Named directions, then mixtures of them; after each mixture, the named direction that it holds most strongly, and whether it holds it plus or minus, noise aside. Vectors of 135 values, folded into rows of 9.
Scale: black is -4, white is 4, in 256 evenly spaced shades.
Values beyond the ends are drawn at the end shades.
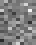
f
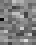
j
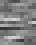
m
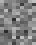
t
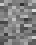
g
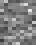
f, plus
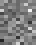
f, plus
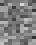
g, minus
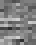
m, plus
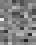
j, minus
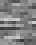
m, plus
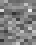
f, plus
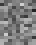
g, minus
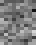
g, minus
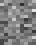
g, plus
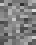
g, plus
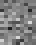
f, minus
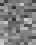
g, minus
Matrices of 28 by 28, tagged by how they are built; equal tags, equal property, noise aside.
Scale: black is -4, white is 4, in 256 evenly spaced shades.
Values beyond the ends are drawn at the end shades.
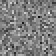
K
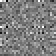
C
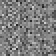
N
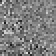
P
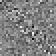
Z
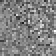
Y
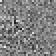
P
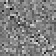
Z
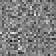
C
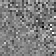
Y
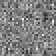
C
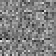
C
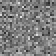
C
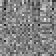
C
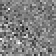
P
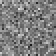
N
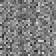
N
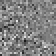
P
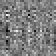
C
